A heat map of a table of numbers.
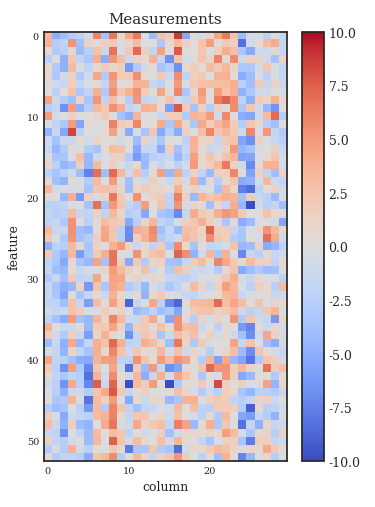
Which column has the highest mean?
8
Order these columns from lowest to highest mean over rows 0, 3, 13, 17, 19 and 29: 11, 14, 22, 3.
3, 14, 11, 22
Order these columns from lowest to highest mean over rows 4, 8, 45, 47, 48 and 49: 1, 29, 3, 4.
1, 4, 29, 3
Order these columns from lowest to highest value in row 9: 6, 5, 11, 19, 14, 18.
18, 5, 11, 14, 19, 6
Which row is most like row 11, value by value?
20
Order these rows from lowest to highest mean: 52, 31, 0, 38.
31, 52, 38, 0
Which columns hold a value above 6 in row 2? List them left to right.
8, 11, 16
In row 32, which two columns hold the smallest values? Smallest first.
2, 12
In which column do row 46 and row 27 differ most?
11
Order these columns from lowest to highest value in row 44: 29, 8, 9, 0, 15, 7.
29, 0, 15, 9, 7, 8
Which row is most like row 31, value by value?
49
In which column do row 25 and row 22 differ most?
12
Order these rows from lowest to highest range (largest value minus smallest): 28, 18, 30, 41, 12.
30, 18, 28, 12, 41
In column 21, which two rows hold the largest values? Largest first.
43, 33
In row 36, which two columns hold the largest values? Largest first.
16, 8
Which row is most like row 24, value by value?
25
